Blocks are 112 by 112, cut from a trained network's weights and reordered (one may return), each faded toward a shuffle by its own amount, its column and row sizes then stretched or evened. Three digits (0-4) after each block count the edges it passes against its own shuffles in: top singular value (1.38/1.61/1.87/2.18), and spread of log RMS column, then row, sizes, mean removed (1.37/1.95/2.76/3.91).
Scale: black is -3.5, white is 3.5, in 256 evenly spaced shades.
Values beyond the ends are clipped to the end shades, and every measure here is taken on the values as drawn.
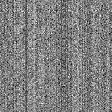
4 0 1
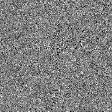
0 1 2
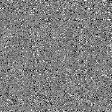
1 2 3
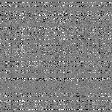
1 2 4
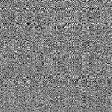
4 1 3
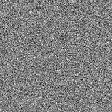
3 0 0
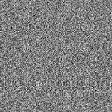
4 1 1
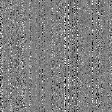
1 4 0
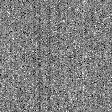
1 0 0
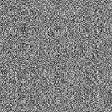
4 2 0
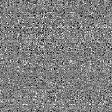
2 2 2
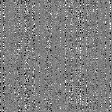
2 4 0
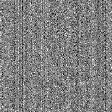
3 2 0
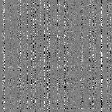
2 4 2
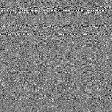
4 0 3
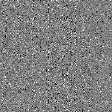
0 3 1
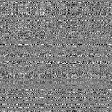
4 0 4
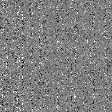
0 3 0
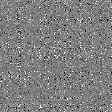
0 3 2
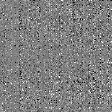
0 3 2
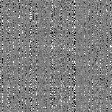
2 4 0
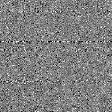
2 2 2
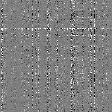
2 4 2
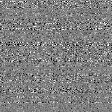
2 1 4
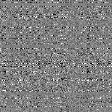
3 2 4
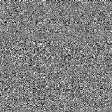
3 0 3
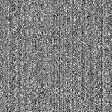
3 1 1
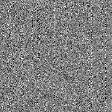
0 3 0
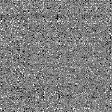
1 2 1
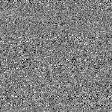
1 0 3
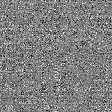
1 1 0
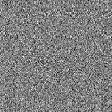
3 0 1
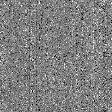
0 2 0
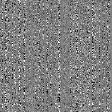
0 4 1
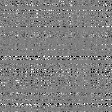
2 2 4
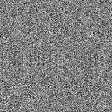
3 0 1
